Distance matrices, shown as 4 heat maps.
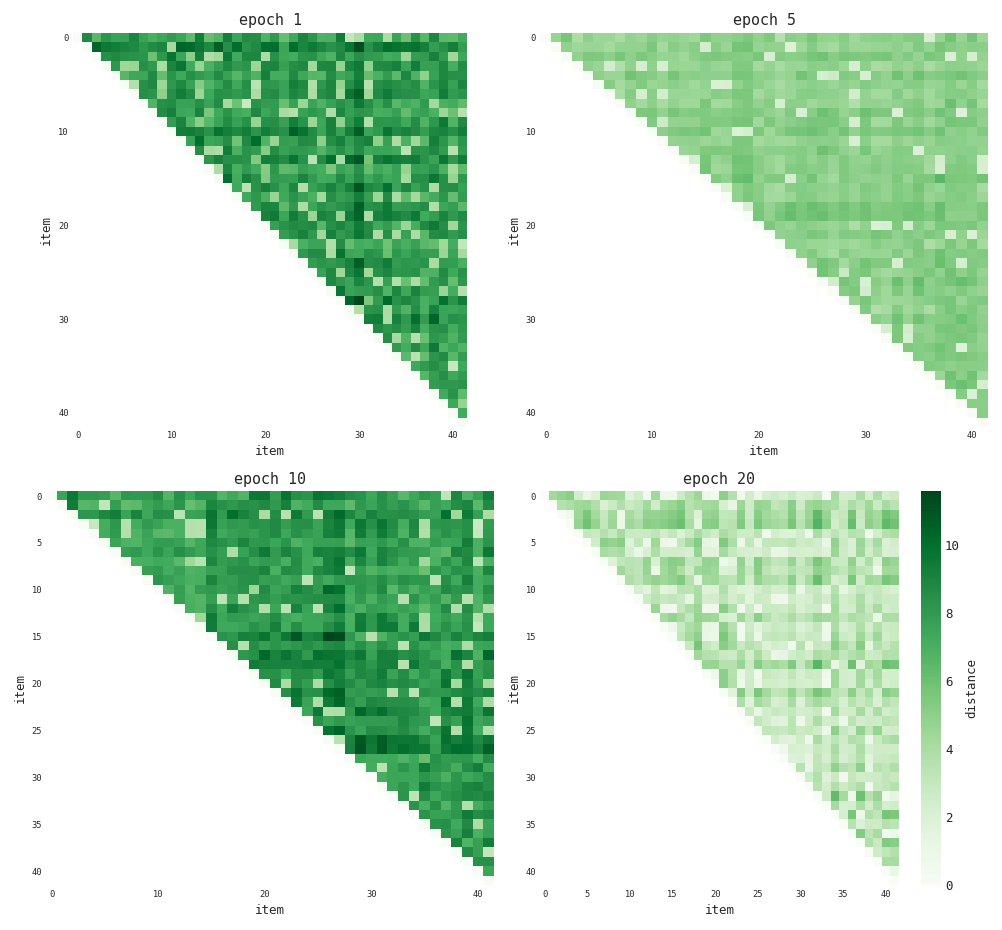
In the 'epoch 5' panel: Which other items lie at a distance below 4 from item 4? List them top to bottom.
26, 27, 30
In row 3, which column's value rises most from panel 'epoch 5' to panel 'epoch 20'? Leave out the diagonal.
29
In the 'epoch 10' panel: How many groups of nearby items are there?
13
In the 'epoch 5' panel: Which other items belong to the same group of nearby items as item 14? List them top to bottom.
13, 37, 41
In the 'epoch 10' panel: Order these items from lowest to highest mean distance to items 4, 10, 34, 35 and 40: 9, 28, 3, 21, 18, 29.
3, 28, 21, 9, 18, 29
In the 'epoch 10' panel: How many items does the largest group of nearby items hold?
7
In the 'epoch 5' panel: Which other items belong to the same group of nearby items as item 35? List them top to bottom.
12
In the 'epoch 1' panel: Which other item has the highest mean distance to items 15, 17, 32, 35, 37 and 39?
1
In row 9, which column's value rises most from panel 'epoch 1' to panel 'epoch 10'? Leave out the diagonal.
31
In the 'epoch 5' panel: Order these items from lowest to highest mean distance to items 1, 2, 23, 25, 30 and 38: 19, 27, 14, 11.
27, 11, 14, 19
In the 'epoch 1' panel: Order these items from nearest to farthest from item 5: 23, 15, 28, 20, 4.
28, 4, 15, 20, 23
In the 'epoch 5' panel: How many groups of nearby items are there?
13
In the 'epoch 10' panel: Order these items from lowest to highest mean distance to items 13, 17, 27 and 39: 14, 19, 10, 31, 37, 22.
14, 37, 10, 19, 22, 31
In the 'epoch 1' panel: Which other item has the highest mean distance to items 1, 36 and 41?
30
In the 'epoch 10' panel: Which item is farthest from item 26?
15
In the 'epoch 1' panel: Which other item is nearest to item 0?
29
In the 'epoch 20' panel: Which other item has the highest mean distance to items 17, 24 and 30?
32
